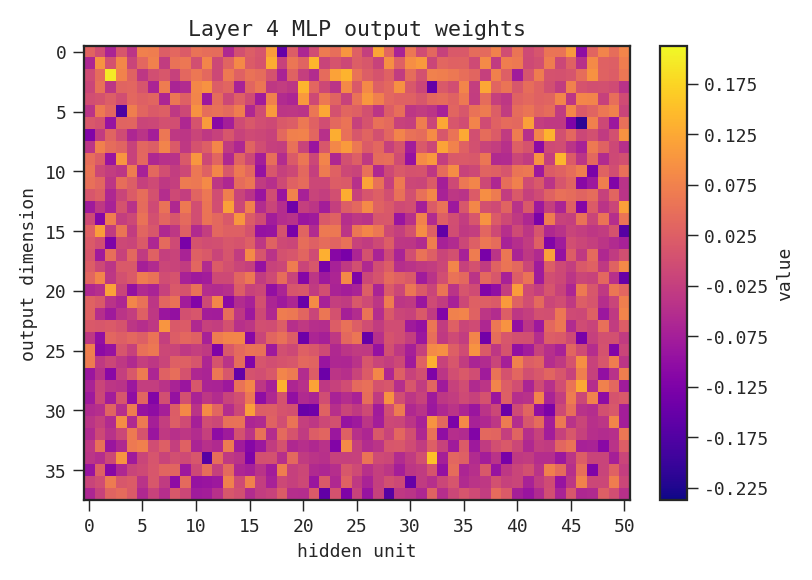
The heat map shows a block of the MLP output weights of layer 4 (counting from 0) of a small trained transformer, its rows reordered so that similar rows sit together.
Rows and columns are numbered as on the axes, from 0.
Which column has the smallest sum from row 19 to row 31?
20
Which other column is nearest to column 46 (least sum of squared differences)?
49
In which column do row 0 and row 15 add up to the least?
33
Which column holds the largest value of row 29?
28
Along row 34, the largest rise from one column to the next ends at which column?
12
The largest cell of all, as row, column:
2, 2
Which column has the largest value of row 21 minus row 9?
39
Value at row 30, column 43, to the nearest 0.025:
-0.125
